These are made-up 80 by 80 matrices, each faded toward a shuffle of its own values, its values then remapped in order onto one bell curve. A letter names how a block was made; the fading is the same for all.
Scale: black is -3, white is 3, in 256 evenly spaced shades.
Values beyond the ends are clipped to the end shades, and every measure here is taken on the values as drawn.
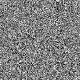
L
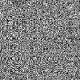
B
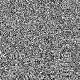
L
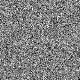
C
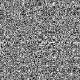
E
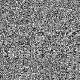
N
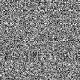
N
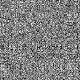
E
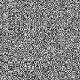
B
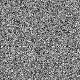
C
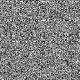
N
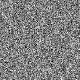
L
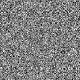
E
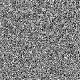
L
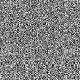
E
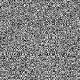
B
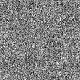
L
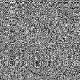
B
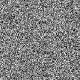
L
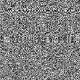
E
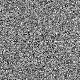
C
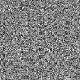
E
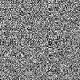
B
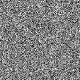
N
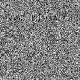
L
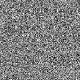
N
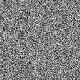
L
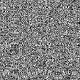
E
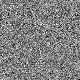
C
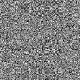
E
